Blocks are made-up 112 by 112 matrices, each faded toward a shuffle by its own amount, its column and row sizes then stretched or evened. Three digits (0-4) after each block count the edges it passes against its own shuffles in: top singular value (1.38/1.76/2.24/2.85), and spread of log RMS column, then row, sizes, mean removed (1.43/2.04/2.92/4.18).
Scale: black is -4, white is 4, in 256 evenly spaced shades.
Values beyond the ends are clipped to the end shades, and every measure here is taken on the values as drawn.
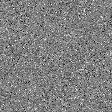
0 0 0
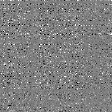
0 2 3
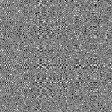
4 1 2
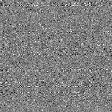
3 0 2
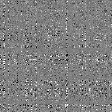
1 3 3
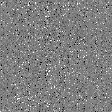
1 2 0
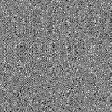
3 1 0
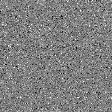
0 0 2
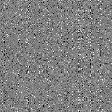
3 2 0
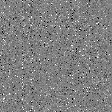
1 2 0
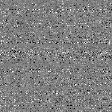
0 1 3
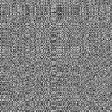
4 2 2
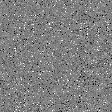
0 1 1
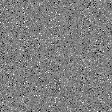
1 2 0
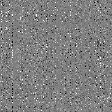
0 3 1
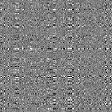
4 3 3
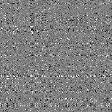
3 2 3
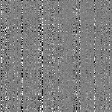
3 4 2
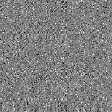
3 1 1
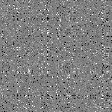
3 2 1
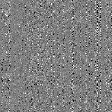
3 3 0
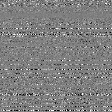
2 0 4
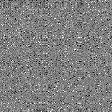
3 0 1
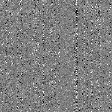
2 3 0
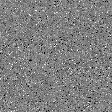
1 0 1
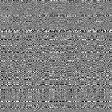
4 0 4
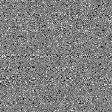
2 0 2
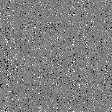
0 2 1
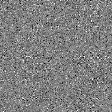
2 1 1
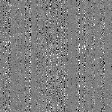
1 4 0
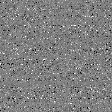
1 1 2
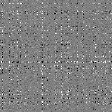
2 3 3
